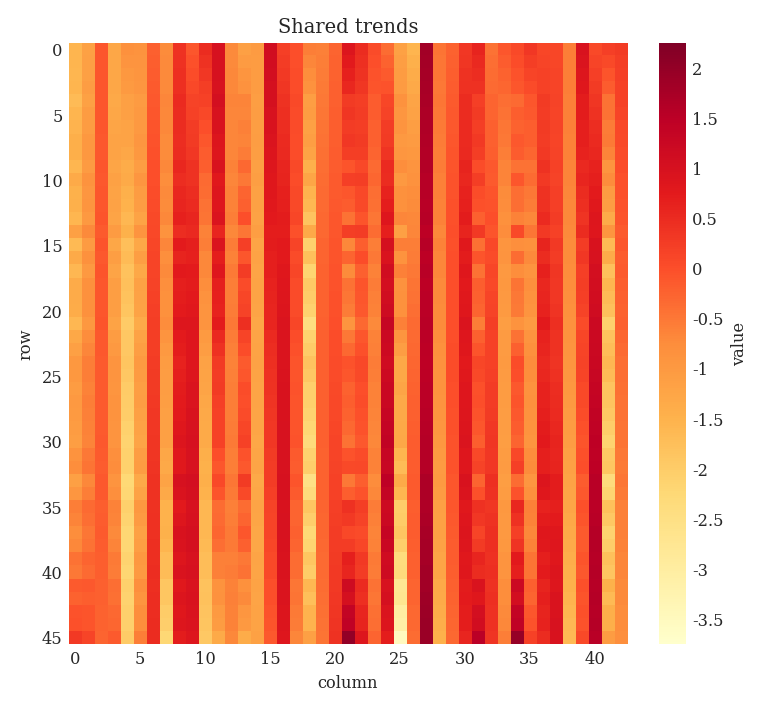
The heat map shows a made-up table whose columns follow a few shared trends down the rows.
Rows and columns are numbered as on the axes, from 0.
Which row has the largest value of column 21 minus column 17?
45
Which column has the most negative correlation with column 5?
13
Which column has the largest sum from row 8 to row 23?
27
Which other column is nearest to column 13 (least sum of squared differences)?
19
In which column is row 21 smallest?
18
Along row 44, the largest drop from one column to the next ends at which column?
25
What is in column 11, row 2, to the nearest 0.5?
1
